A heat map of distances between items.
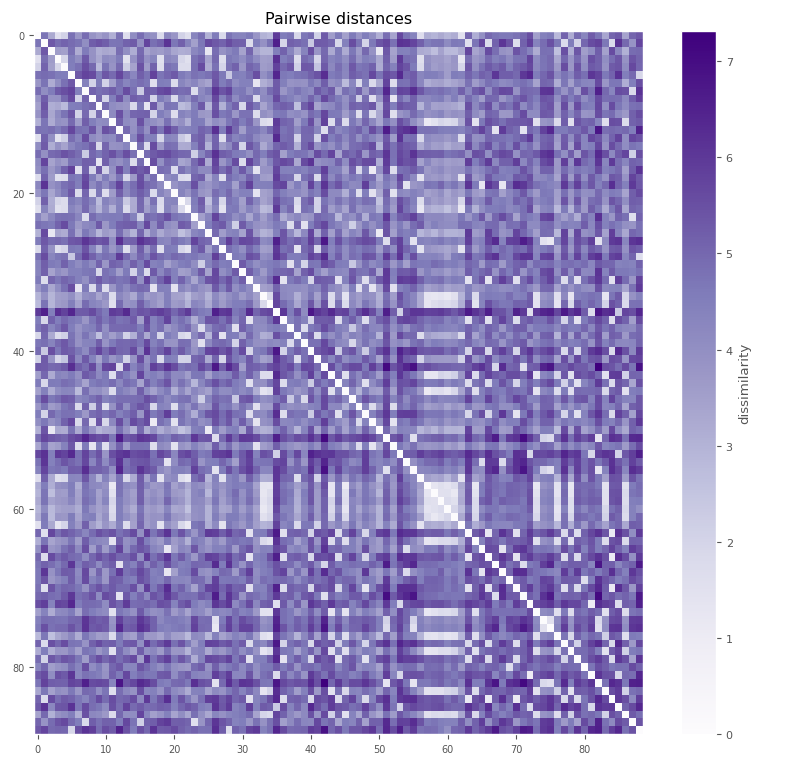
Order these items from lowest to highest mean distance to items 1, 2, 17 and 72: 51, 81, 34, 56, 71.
81, 34, 56, 71, 51
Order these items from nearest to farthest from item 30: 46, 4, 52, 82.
4, 52, 46, 82
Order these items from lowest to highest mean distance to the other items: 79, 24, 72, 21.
21, 24, 79, 72
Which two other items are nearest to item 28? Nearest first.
88, 5
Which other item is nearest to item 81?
72
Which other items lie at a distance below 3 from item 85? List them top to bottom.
35, 53, 72, 81
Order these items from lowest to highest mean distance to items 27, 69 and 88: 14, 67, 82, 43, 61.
14, 61, 43, 67, 82
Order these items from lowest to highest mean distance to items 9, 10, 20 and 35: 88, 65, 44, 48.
65, 44, 48, 88
